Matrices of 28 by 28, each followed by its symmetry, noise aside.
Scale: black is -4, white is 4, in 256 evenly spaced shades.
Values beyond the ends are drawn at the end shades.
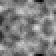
mirrored top to bottom.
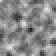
symmetric.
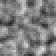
antisymmetric.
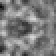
mirrored top to bottom.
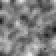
antisymmetric.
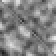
symmetric across the other diagonal.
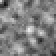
symmetric.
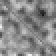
symmetric across the other diagonal.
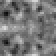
mirrored top to bottom.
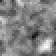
symmetric.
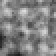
symmetric across the other diagonal.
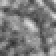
symmetric across the other diagonal.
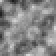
symmetric.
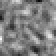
antisymmetric.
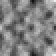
mirrored top to bottom.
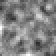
symmetric across the other diagonal.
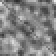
symmetric across the other diagonal.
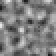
antisymmetric.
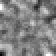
symmetric across the other diagonal.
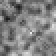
symmetric.
